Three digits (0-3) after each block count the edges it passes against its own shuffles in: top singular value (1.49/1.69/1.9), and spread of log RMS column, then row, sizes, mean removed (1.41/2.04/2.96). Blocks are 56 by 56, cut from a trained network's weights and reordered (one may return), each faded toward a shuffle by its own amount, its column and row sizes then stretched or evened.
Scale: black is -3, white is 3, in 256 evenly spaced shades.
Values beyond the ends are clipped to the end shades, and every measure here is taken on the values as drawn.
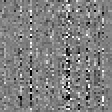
2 3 1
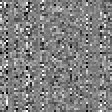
0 3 0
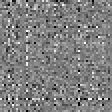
2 2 2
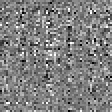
1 2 2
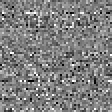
1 1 2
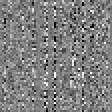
1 3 0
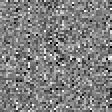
0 2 0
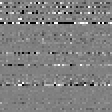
3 0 3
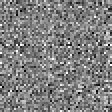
1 1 1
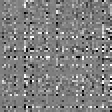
1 3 3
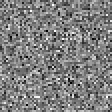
0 0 1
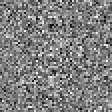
2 1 0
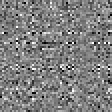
3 2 2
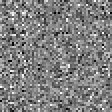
0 2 1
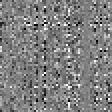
1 3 1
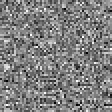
3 1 0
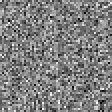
2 0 0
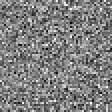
1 1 0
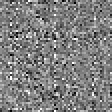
2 2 1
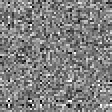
3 1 1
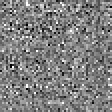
0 1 2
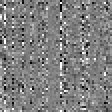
1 3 1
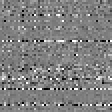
3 1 3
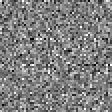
1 0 1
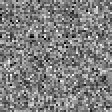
1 0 0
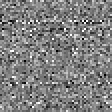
2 1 2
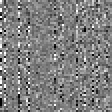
3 3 0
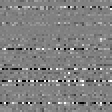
3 0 3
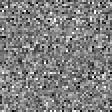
0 0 2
